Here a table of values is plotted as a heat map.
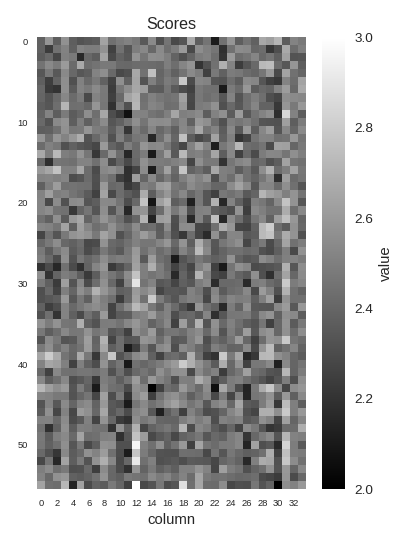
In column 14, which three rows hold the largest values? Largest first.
32, 4, 28
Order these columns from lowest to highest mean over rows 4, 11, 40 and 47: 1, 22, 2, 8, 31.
22, 2, 1, 8, 31
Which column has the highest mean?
31
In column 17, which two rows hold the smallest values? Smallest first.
27, 29
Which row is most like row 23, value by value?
3
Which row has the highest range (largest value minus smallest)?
55
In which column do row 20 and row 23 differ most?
23
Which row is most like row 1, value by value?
15
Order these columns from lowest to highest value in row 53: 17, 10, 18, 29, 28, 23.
10, 17, 28, 18, 29, 23
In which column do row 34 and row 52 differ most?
12
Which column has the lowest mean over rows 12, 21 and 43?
14
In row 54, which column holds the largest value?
20
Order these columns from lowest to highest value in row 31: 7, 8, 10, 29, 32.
10, 32, 29, 8, 7
